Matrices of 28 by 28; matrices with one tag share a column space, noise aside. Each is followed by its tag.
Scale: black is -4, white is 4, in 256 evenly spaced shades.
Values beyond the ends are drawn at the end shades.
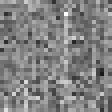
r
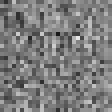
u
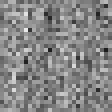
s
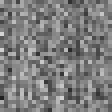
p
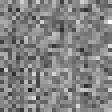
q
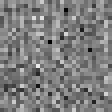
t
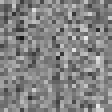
s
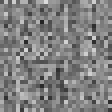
p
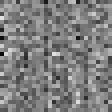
s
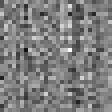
s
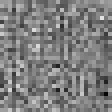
t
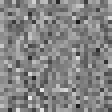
q
